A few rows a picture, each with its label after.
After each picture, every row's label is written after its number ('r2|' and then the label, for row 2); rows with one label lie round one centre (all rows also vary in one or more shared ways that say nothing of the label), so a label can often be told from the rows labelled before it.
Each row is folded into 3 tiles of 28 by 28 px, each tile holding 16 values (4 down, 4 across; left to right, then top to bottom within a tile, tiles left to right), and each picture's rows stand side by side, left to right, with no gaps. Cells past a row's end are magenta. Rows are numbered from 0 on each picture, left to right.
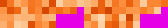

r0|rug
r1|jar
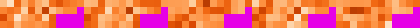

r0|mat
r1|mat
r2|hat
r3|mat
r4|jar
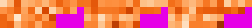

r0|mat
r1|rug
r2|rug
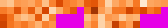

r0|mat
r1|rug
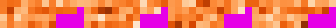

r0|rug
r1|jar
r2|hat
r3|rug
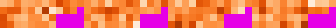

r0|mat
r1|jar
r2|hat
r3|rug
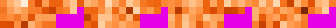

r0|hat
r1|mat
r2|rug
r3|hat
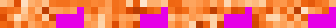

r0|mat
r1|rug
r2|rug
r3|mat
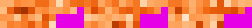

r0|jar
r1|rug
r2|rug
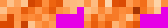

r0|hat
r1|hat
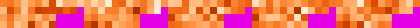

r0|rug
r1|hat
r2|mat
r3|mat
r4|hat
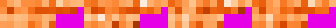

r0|rug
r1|rug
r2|rug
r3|rug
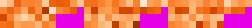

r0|mat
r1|rug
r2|rug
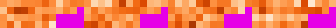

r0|jar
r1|hat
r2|hat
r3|rug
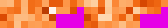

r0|mat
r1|mat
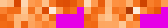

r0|mat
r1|mat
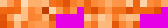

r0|mat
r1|rug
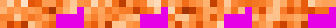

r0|hat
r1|hat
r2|jar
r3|rug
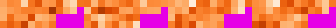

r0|hat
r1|jar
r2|hat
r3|hat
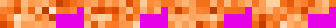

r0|mat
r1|jar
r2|rug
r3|hat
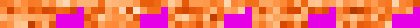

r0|rug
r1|mat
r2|jar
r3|rug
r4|jar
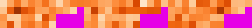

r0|jar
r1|rug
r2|hat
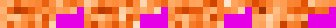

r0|jar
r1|jar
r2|jar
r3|rug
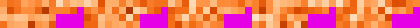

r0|rug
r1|mat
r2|mat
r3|rug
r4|mat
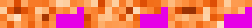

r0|jar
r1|mat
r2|jar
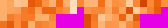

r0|hat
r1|mat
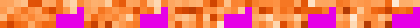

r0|hat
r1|hat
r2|jar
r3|rug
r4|rug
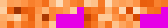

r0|jar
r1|mat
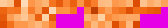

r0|mat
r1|rug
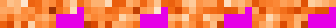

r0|hat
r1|hat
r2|rug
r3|rug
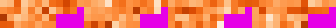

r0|mat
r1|hat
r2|jar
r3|rug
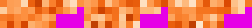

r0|hat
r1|jar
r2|hat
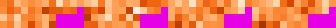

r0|rug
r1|mat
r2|hat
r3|hat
